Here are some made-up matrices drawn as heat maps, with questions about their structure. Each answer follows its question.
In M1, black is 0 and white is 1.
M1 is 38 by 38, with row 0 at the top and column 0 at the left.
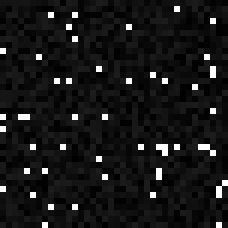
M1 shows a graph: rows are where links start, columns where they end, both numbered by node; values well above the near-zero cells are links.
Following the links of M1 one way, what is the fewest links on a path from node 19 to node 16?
3
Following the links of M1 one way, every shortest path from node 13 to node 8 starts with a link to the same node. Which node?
node 9
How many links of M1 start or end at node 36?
3
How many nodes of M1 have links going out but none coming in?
10
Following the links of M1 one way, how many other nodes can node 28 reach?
8
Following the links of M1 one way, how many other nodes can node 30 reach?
3
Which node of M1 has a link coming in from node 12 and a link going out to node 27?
node 25
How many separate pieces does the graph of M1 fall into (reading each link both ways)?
4
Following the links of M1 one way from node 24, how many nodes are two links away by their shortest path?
4
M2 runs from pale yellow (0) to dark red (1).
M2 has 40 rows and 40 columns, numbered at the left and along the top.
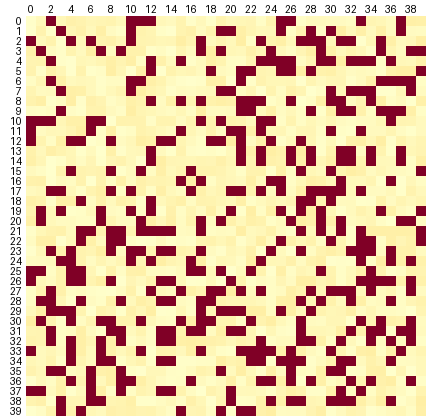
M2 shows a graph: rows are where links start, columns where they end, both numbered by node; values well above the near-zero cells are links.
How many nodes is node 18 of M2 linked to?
5
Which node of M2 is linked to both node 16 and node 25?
node 17
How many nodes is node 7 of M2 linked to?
9
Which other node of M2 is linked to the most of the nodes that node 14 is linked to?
node 13
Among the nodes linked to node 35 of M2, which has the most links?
node 31
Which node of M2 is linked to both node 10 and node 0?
node 2
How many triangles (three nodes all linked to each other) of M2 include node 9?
8
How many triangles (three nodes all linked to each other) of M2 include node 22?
6
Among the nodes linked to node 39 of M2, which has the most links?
node 21
